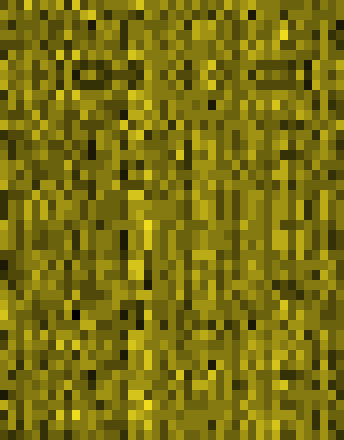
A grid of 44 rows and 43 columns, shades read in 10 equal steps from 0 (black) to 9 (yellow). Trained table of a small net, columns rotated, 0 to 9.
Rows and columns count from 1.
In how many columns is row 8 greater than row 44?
16
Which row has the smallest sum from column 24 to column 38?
13
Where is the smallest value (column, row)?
10, 32
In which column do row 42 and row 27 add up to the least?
1
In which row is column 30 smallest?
39
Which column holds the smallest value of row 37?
27
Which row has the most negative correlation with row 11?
29
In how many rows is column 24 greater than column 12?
10
